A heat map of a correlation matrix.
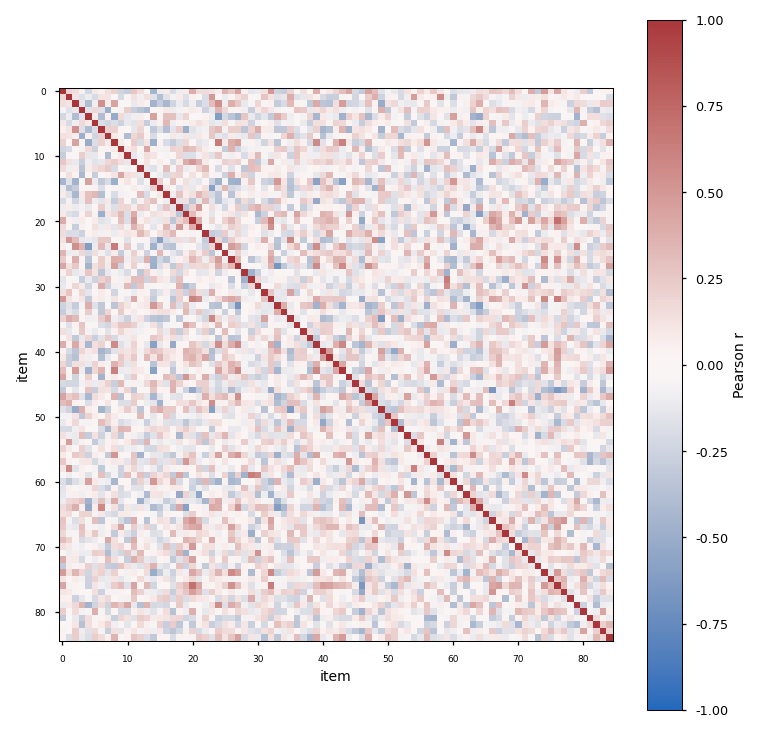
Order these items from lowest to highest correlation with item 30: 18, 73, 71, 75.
75, 73, 18, 71
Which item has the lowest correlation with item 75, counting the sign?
46
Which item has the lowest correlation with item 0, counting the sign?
14
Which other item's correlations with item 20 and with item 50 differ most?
76
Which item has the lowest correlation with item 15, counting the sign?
23
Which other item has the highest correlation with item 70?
20
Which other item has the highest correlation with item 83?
80
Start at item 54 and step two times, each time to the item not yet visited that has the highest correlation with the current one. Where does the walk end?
1
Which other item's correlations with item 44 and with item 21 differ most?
18
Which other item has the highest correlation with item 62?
53
